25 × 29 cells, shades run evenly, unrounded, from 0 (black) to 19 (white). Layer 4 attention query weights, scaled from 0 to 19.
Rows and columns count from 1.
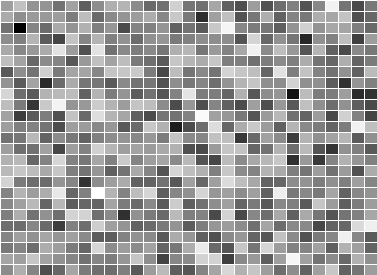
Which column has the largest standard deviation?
5
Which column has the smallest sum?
13
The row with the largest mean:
18
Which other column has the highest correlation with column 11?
4
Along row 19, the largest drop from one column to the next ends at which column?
15
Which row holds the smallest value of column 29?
9
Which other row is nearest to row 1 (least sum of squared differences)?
19
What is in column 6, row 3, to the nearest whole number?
11
